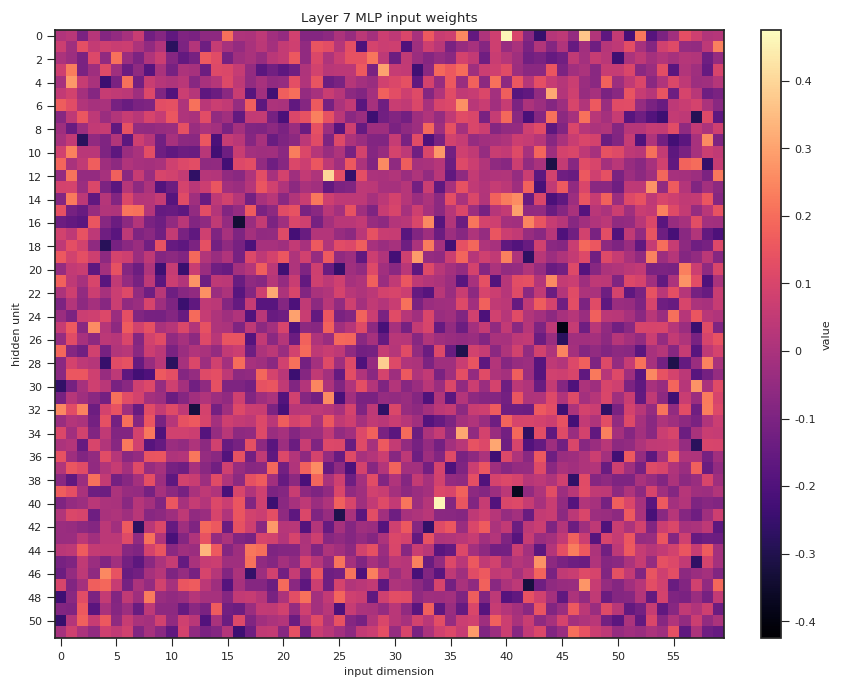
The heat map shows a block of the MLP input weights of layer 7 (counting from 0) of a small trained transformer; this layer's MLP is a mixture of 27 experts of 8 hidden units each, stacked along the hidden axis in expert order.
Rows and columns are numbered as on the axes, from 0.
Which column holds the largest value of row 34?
36
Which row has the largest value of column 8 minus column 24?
43
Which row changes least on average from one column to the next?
39
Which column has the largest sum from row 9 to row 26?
53
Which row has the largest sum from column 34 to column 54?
10
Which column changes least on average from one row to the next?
56
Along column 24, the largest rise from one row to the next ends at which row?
12
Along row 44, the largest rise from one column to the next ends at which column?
13
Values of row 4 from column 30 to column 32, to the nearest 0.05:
0.1 0.15 -0.15
